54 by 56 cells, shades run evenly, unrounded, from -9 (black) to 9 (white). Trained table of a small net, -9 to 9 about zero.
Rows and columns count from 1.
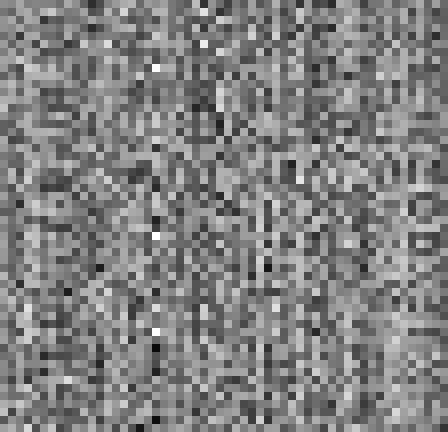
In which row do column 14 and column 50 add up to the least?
22
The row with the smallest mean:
18
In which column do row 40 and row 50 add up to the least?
8
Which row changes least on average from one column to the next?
11
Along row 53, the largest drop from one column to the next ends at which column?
34
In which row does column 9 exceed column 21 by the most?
48
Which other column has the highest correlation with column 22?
50
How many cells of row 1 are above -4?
49
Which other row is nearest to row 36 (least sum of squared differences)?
26
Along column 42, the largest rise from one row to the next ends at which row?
5
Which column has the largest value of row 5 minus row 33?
32
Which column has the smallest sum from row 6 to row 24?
25
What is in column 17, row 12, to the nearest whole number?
-4
